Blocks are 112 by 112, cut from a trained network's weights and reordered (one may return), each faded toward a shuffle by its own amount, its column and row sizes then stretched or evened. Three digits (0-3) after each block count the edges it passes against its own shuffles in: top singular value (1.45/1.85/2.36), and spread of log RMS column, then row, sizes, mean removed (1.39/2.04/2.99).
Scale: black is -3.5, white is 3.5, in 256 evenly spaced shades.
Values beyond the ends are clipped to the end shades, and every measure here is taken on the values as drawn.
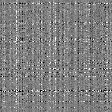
3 2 3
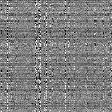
3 3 0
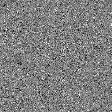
0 2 0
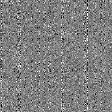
1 3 1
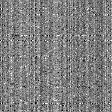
3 1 2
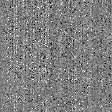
1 2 1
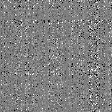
0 3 2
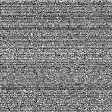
3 0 2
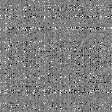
1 2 3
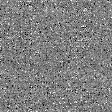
0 1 0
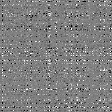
1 2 3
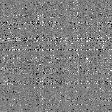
1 1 3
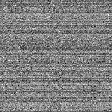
3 0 0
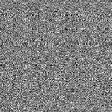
2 0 2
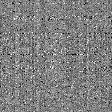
1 0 2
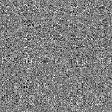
2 1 2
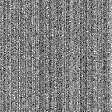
3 1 0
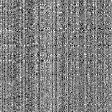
3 0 2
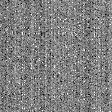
2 1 1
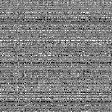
3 1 3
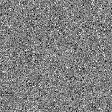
1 1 1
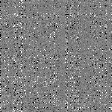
0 3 2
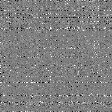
1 1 3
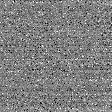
1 0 1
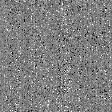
0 2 0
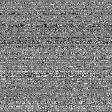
2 0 3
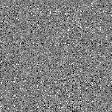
0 2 2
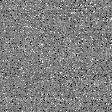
0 1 1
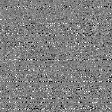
0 1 3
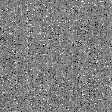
0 1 1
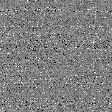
0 0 2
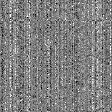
3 3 0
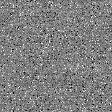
0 1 0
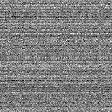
3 0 2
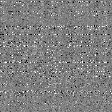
1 1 3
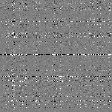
2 2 3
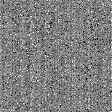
1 1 0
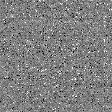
0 1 1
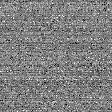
2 0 1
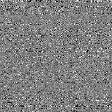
2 1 3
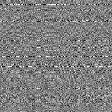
3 0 3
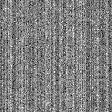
3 1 0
